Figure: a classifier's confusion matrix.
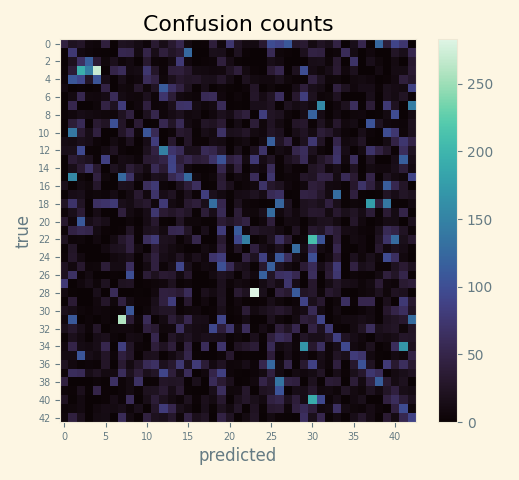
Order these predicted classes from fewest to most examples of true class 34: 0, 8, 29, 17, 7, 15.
0, 8, 15, 17, 7, 29
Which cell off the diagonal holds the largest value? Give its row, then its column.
28, 23
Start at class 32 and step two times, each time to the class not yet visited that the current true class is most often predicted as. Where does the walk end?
37
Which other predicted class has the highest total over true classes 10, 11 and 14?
25
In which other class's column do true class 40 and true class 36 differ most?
30
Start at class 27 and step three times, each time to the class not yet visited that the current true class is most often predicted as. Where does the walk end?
26
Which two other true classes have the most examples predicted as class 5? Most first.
13, 18
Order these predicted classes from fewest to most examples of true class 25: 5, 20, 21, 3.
3, 21, 5, 20
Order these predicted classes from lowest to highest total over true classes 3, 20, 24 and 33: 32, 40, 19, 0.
0, 32, 40, 19
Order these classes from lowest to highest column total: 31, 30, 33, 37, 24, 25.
24, 37, 31, 33, 25, 30
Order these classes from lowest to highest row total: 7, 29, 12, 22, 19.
29, 19, 7, 12, 22
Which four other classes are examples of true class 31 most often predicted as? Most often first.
7, 42, 1, 19
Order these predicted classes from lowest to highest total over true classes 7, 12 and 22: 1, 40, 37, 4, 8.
4, 8, 1, 37, 40
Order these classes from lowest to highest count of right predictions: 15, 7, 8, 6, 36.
8, 6, 7, 36, 15
